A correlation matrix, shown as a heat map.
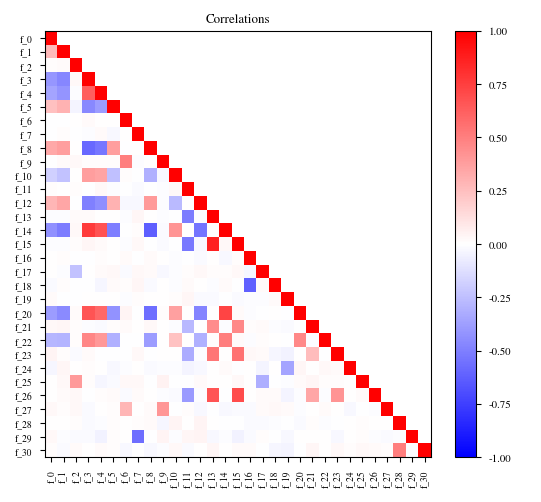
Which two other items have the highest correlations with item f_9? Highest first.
f_6, f_27
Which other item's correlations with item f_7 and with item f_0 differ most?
f_29
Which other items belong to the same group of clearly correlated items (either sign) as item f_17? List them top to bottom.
f_2, f_25
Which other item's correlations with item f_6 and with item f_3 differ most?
f_14
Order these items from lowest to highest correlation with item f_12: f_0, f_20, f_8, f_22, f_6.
f_20, f_22, f_6, f_0, f_8
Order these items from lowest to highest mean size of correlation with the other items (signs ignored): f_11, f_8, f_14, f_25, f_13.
f_25, f_11, f_13, f_8, f_14
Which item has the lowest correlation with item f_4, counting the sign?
f_8
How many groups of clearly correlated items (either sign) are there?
8
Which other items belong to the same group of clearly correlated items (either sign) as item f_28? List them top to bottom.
f_30
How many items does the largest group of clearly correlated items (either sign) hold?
11
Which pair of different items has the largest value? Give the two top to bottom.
f_13, f_15
